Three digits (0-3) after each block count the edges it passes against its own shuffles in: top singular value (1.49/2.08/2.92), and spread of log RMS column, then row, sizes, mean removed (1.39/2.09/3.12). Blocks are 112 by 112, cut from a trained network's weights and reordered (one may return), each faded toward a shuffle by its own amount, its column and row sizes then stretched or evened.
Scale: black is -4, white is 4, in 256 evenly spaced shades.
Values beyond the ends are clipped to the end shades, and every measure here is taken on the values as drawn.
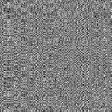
3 3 0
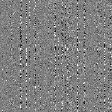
2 3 0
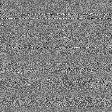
0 1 3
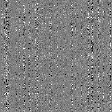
1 3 1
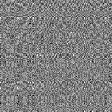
3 2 2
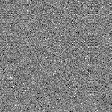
2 1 0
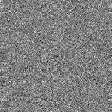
2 0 0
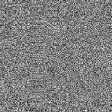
2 1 2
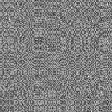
3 1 0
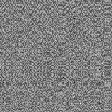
3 1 1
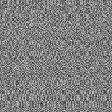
3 0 1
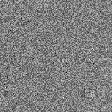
2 1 0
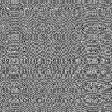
3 0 2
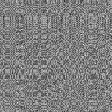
3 1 0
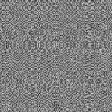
3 2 1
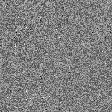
1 1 0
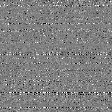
2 0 3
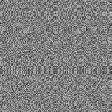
3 1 1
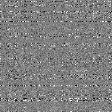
1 2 3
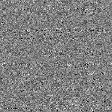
1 1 2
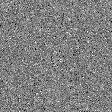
1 0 0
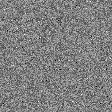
0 0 2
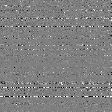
2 1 3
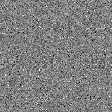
1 0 1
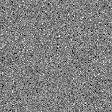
1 1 0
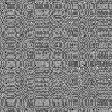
3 0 1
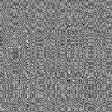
3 2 1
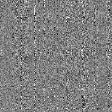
1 3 2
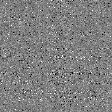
0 1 2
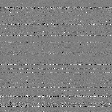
1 1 3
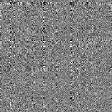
2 3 2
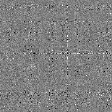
0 2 2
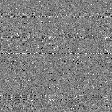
2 1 2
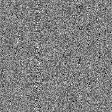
0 2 0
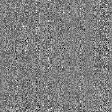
0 3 2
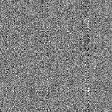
2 2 1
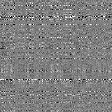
2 2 3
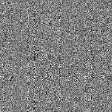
0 3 2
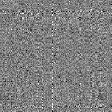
2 2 2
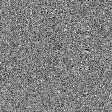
1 0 1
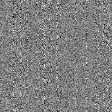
1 3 0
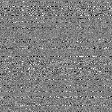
0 1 3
